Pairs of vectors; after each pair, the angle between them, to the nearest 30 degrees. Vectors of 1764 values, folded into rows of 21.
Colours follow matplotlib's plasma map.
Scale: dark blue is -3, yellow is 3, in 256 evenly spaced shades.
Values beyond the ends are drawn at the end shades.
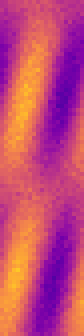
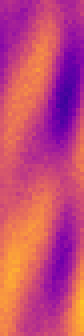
30 degrees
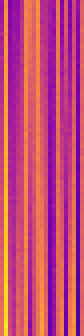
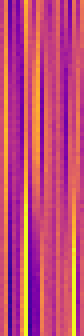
60 degrees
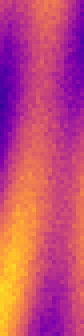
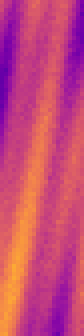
30 degrees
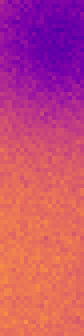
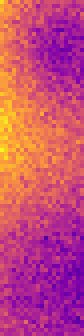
90 degrees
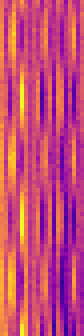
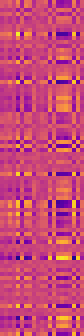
90 degrees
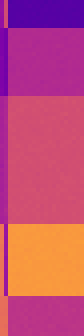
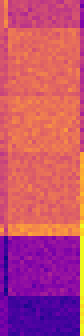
90 degrees
